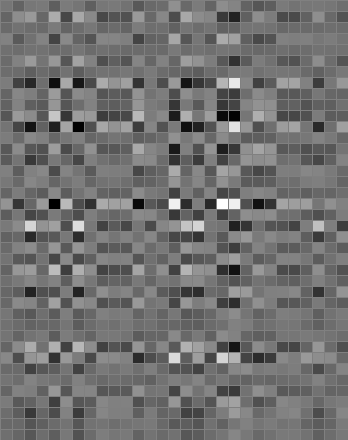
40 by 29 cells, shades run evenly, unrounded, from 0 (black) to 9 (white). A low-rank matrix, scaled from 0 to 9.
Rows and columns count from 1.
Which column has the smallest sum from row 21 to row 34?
20
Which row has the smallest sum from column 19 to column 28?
11
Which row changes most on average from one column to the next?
19
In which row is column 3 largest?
21
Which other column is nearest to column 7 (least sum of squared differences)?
3
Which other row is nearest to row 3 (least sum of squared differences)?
5
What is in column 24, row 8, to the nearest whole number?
6
